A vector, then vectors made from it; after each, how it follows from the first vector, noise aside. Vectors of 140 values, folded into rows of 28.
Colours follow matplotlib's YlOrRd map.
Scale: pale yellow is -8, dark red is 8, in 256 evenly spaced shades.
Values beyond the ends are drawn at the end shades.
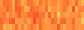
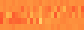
wrapped around, partly zeroed.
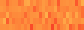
wrapped around, partly zeroed.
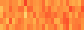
reversed.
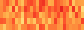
wrapped around, scaled up.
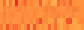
wrapped around, negated, partly zeroed.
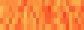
reversed.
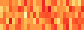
reversed, scaled up.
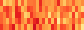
wrapped around, scaled up.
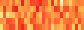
wrapped around, scaled up.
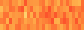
reversed.
